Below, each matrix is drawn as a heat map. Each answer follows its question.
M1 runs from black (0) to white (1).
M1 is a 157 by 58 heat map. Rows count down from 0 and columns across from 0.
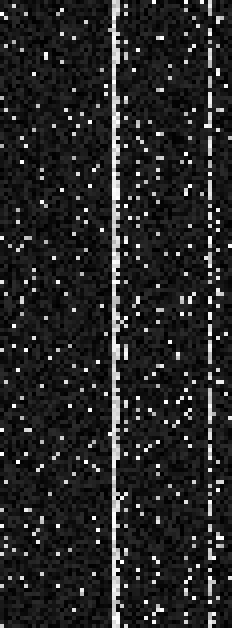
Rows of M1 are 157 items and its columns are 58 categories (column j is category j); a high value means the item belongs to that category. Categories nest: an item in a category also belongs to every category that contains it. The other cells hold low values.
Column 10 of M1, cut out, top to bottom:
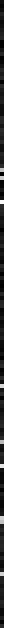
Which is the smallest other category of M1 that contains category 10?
39
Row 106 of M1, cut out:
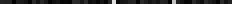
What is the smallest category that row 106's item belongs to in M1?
43
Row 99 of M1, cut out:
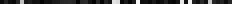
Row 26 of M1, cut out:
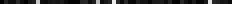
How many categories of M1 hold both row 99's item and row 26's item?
2
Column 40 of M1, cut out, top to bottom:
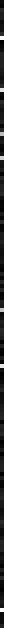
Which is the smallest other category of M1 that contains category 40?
18
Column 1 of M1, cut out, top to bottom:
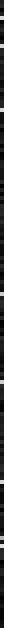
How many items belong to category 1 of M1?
8
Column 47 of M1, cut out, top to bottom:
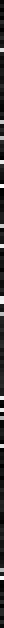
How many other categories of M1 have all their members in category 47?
6
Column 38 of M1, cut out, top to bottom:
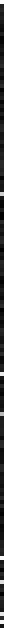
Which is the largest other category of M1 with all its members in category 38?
53
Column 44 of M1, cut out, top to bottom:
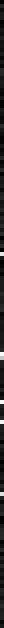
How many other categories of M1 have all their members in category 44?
2
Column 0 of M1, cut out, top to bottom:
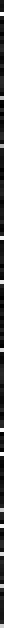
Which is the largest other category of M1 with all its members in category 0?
6
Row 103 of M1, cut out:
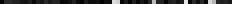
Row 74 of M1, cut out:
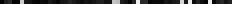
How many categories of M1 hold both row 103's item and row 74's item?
3
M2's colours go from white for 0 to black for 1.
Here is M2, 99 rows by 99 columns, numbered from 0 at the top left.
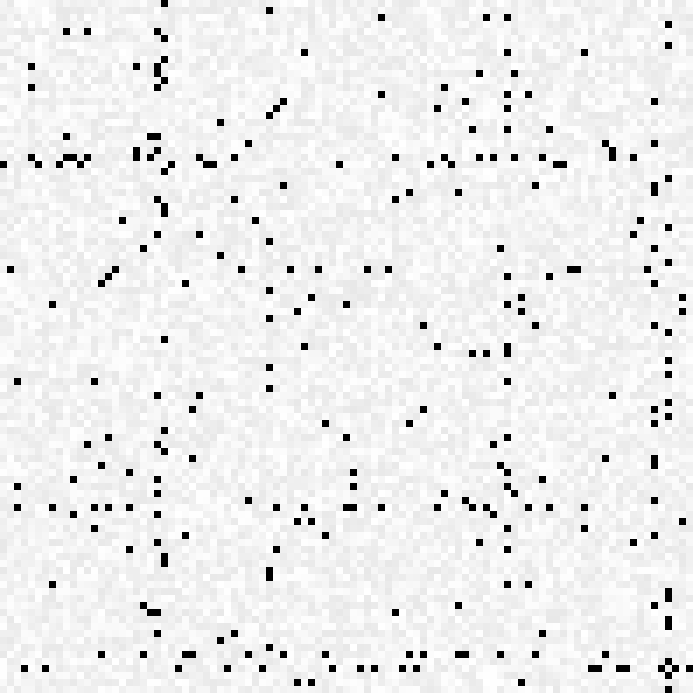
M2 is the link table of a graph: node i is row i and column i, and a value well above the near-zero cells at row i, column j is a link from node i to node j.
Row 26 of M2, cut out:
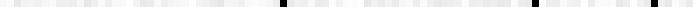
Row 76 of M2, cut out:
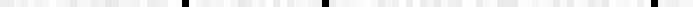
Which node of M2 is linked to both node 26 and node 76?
node 93
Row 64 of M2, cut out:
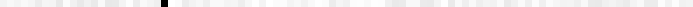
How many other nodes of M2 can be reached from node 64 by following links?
12
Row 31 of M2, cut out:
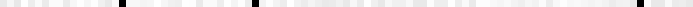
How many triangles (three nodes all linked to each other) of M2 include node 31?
0
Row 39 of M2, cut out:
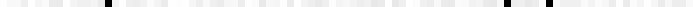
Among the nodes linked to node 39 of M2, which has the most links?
node 72
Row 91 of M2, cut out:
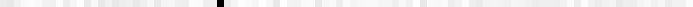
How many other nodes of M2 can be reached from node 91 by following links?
3
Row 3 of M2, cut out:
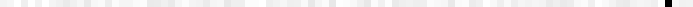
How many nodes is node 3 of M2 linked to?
1
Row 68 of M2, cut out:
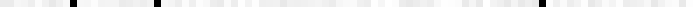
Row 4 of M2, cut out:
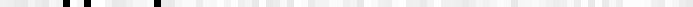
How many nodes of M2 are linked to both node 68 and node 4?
1
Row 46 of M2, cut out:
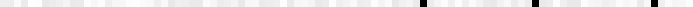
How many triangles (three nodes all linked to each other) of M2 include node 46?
2
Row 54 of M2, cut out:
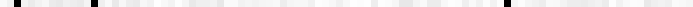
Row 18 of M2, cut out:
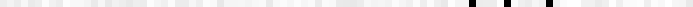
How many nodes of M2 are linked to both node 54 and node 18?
1
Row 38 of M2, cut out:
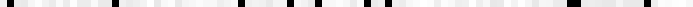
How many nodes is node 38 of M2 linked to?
10
